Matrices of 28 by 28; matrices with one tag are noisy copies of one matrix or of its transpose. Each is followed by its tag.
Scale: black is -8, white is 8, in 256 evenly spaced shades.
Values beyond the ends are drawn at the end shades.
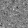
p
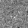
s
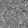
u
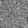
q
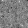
q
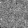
q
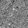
p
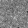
s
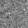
p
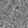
p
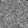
q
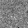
s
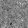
u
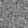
q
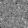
q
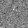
p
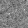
p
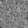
q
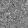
p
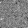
q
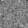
q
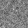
p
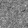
u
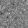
p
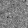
p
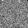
q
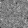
q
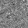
p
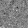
p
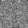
q
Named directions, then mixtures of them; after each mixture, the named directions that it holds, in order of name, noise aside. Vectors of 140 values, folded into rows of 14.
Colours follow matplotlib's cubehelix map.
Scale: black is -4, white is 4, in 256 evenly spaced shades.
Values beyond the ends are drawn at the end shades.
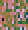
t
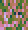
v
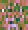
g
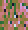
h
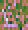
g, v.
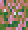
h, v.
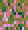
t, v.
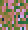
t.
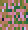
g, t.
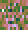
g.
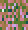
g, t.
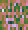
g.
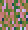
h, t.
